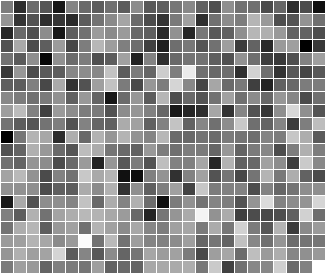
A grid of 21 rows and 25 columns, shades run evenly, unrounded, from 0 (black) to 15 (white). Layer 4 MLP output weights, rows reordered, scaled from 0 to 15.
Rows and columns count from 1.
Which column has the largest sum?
7
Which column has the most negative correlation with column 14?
23
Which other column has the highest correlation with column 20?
21
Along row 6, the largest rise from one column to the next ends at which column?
20
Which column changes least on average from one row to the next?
3
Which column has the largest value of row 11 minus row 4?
24
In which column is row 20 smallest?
16
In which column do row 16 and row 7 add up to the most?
9
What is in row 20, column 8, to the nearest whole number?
5
